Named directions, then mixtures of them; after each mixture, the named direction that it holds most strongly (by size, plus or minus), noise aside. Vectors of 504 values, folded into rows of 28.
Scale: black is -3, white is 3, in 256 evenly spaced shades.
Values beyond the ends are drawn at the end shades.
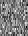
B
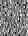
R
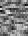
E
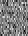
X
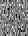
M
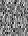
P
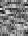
E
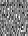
M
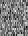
B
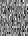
M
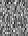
P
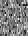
R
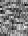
E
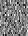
R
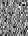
X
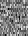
M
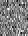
M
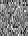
X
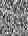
P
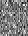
X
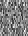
P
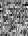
E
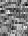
E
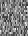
B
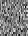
R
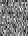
X
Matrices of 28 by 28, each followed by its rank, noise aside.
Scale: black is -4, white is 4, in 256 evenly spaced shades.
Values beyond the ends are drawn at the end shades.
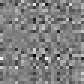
three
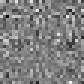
three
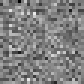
six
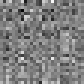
three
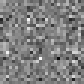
six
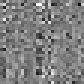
three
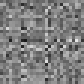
four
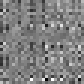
three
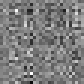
four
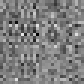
four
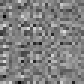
four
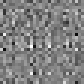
three
